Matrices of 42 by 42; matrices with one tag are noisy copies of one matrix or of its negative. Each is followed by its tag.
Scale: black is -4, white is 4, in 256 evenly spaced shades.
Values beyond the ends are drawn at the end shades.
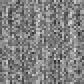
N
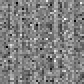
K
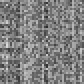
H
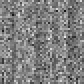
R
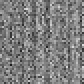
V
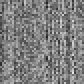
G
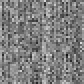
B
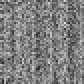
R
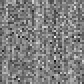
N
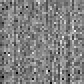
G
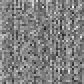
G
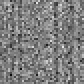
K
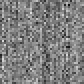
B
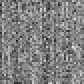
B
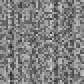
K
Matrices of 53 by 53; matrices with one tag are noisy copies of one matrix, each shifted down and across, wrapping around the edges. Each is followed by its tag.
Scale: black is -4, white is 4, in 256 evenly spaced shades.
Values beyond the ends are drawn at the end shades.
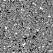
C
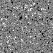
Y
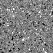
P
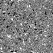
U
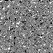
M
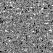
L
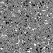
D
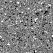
C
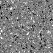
P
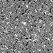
U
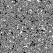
L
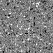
M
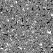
U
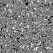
Y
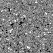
C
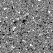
C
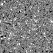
U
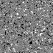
Y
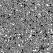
L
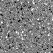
P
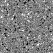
P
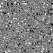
D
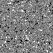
L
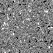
U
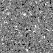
U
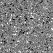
L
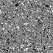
Y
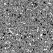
L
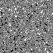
P
